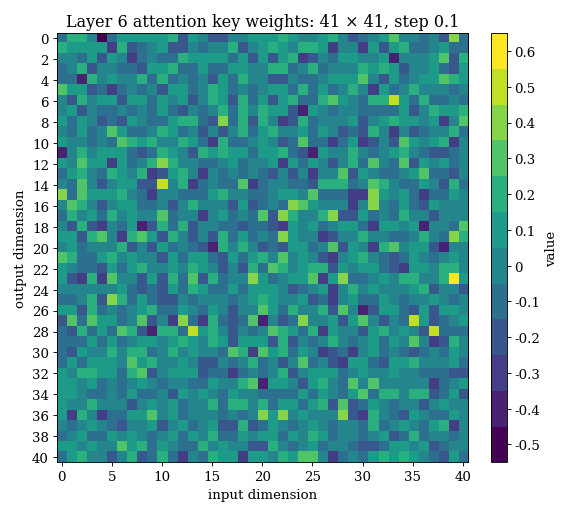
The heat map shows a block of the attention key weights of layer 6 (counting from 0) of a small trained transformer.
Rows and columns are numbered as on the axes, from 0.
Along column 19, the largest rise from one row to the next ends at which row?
31
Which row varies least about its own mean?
38
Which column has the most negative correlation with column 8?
32
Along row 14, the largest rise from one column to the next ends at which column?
10
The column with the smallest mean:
4
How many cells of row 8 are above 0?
17
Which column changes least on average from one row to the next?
40
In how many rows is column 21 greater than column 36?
21
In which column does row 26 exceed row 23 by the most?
26
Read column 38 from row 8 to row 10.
-0.3 0 0.2
